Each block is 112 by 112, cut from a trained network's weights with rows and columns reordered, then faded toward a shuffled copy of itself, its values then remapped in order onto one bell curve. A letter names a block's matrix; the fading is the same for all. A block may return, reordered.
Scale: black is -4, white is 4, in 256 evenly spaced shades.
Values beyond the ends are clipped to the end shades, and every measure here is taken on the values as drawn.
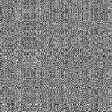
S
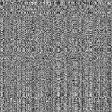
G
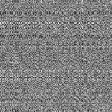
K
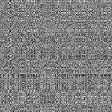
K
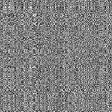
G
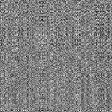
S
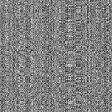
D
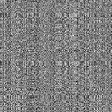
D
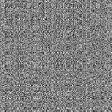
S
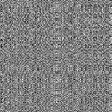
S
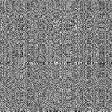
S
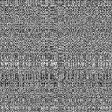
K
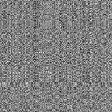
S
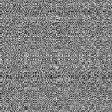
K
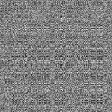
K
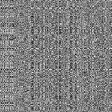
G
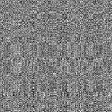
S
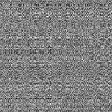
K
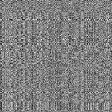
G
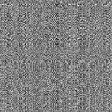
G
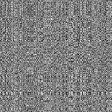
G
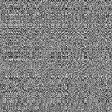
K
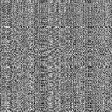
D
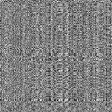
D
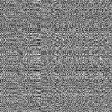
K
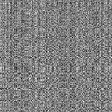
D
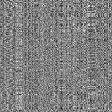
D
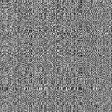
G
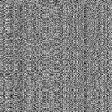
D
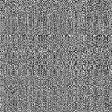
S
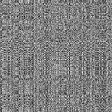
D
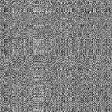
G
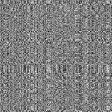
D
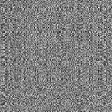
G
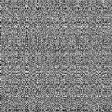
K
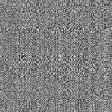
G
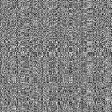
G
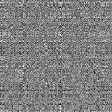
K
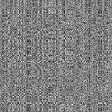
G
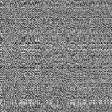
K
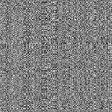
G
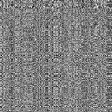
G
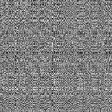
K
